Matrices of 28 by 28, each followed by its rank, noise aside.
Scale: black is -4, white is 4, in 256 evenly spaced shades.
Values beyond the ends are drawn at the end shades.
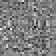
eight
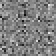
six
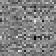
three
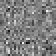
four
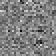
six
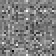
six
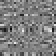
three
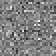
six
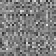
six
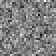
eight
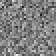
eight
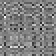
three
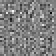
six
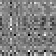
three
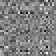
four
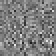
four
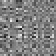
three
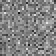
eight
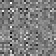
three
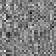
four
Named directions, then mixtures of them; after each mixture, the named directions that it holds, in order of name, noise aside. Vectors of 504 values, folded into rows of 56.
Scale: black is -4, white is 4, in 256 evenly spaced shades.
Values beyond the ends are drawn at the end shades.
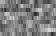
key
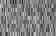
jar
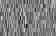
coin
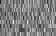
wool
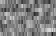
key.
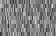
coin, jar.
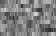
key.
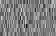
coin.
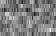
jar, key.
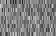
jar.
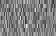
coin.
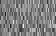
coin, wool.
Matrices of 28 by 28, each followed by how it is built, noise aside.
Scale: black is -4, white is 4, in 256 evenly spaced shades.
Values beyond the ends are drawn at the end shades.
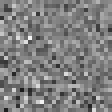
lower triangular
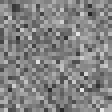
Toeplitz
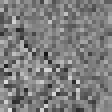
lower triangular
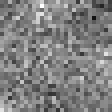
smooth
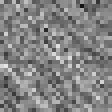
Toeplitz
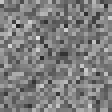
Hankel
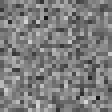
noise
